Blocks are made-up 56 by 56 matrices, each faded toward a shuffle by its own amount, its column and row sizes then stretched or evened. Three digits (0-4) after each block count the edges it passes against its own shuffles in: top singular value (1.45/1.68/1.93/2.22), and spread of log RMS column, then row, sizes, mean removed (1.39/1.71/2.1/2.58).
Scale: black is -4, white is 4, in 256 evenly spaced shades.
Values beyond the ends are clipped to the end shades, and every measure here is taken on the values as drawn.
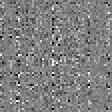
3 4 2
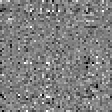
2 3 2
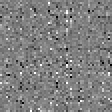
1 3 2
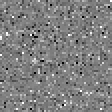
0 0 1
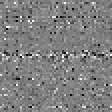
2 2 4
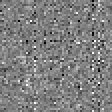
2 3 2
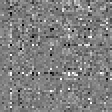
3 3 3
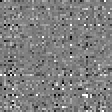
1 3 4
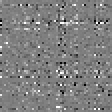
2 3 4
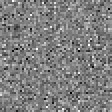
1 0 1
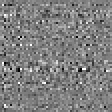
3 2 4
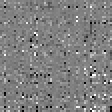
2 4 3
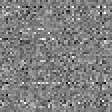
2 1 4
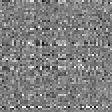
4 0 4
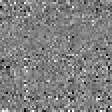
1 2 3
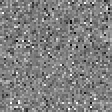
1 1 1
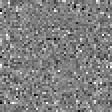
2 1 1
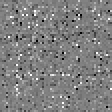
0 2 1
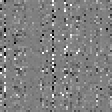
3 4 1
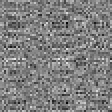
4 2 3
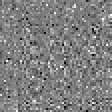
3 0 0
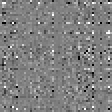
2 4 3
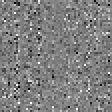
0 4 0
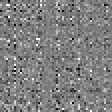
0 4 3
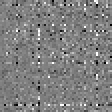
2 3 3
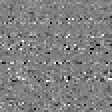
0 0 4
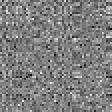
4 1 2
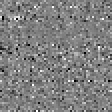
1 1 3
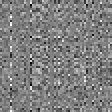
4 4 1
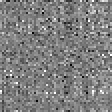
3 0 3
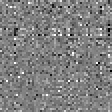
3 2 3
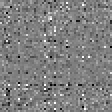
1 3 3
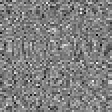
3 0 1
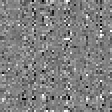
3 4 1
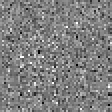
2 3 0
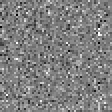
0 2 0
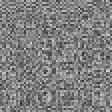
4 1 0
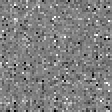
0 2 1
